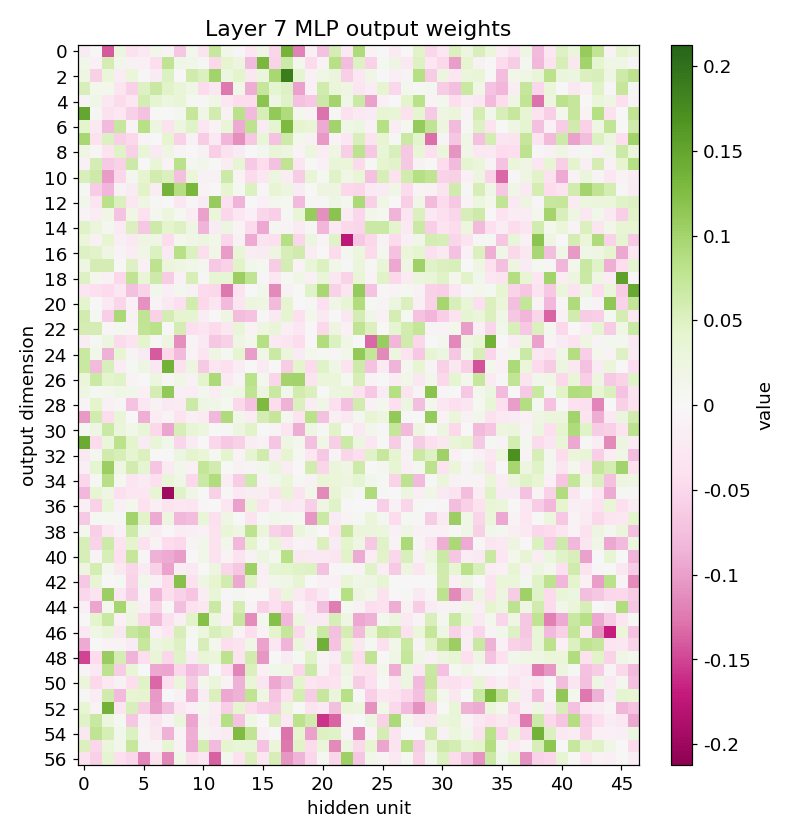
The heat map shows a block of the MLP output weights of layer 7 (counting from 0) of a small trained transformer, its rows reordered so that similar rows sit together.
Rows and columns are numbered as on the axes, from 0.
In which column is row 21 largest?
3
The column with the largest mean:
41
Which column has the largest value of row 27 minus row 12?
29
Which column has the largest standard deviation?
17
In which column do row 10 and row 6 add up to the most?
28
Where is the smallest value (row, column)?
35, 7
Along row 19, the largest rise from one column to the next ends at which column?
46
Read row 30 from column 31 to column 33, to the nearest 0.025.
-0.05 0 -0.075
